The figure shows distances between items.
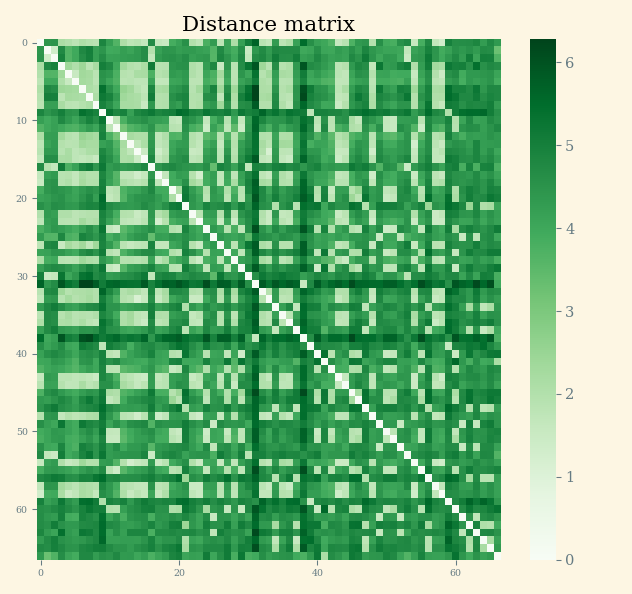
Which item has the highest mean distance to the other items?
31
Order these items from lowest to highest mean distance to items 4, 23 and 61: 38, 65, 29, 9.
29, 65, 9, 38
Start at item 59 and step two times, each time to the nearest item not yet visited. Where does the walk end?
9
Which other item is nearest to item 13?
54
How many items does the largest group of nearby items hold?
27
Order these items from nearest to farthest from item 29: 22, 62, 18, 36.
18, 22, 36, 62
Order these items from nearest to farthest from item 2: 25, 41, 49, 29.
25, 49, 41, 29
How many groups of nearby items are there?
8
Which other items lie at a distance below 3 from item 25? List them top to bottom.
49, 52, 61, 63
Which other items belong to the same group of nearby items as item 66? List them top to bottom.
41
